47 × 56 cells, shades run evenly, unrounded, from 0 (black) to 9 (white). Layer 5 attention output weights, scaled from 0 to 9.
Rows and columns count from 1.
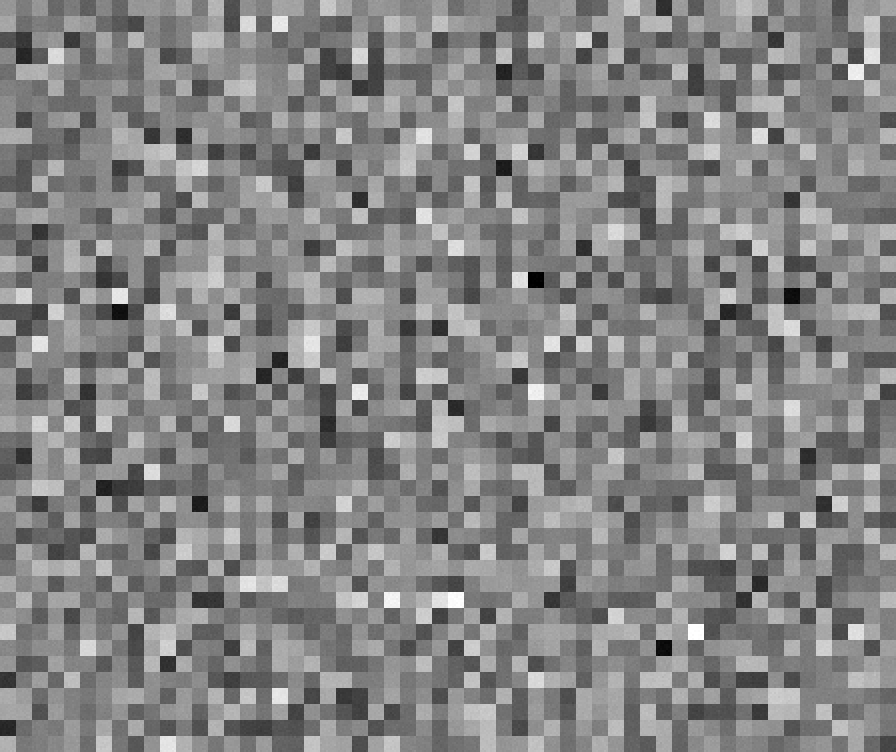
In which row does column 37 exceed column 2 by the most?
3
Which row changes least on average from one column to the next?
31
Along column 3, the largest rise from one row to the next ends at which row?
22
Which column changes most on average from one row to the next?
23
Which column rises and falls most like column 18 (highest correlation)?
16
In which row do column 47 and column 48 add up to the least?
43
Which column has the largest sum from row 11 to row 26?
14
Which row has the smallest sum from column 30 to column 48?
18
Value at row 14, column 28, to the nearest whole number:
5
